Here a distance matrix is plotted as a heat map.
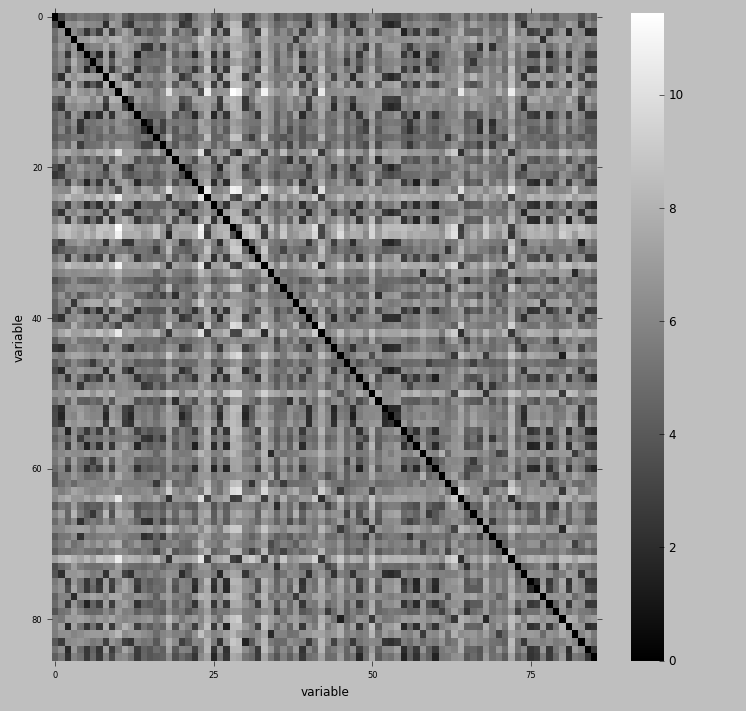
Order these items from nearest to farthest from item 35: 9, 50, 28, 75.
75, 9, 28, 50
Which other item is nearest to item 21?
0
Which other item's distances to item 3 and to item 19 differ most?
51
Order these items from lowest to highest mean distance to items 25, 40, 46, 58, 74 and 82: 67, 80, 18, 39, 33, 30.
30, 39, 67, 80, 18, 33
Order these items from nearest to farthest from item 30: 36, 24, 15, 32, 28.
36, 15, 32, 24, 28
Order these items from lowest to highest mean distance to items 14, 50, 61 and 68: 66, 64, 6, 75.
6, 66, 75, 64
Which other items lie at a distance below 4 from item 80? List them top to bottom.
45, 50, 63, 68
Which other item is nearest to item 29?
18
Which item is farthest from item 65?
50
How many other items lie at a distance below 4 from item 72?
7
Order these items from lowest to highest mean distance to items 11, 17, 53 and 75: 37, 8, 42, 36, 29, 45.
8, 37, 36, 45, 42, 29
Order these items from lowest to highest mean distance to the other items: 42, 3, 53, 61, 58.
53, 61, 58, 3, 42
